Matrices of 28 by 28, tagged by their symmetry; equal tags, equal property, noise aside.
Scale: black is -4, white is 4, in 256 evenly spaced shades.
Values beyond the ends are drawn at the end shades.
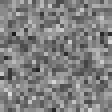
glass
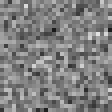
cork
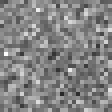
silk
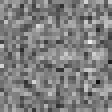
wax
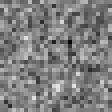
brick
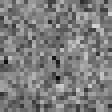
cork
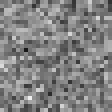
cork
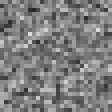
glass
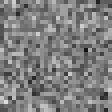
cork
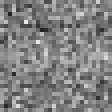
wax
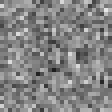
wax
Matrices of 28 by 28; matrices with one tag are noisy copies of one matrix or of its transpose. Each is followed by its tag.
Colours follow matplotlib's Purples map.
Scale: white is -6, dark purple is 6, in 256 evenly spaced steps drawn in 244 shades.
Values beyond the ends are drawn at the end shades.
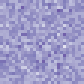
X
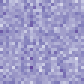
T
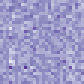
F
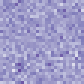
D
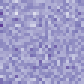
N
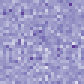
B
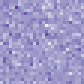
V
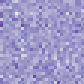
N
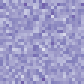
V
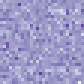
F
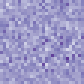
X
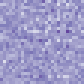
T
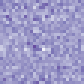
V
